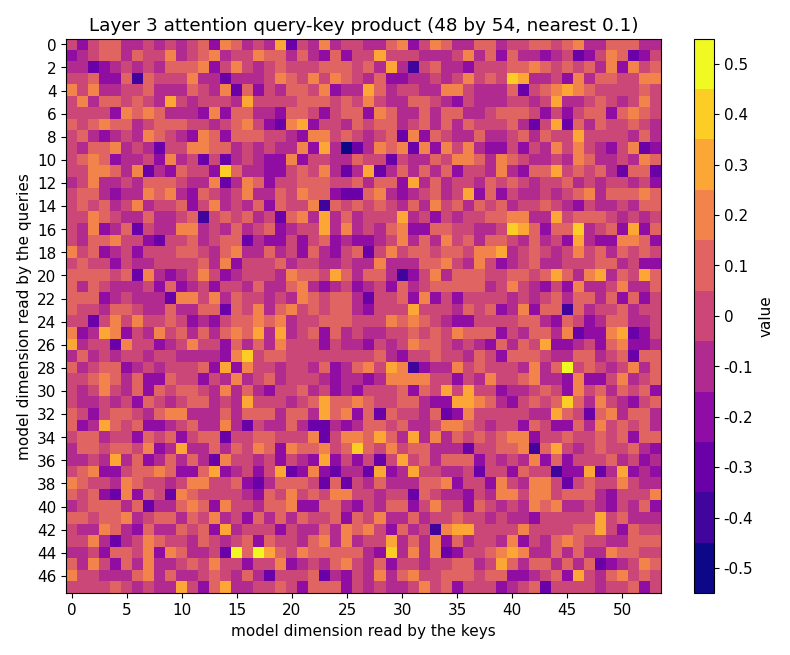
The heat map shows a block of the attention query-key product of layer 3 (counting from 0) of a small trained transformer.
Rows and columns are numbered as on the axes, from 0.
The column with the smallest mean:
8
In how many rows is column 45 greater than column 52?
19
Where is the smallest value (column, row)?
25, 9
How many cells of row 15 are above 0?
19
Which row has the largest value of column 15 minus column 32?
44
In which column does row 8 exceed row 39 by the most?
31
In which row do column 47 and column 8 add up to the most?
37
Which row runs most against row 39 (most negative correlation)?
1
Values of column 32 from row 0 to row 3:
0 -0.1 0 -0.1
